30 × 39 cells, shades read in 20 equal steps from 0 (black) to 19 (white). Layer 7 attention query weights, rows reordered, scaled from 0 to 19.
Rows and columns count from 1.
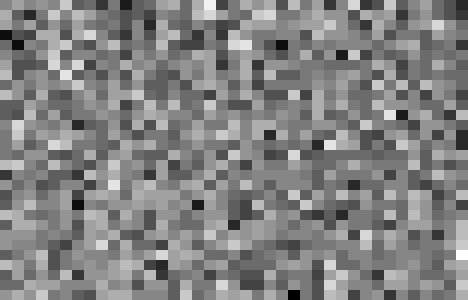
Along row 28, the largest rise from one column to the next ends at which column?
33
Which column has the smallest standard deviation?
38
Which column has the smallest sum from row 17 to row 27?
7
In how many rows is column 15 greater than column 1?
13
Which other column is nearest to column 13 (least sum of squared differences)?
16
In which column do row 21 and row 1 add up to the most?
18
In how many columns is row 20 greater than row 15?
19
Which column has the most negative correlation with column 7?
3
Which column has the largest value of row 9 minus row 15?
27
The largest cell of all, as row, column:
26, 39
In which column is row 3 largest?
37
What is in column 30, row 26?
10
